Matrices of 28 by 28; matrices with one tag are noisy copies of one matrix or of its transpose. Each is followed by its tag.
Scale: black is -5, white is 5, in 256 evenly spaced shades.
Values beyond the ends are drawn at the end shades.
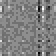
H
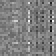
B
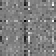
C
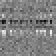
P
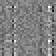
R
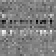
P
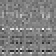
B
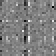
C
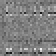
R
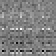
B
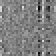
H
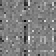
C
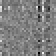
H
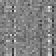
R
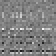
B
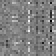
B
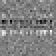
P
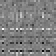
B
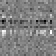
P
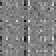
C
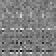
B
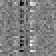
P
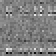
R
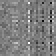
B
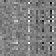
B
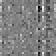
H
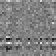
H
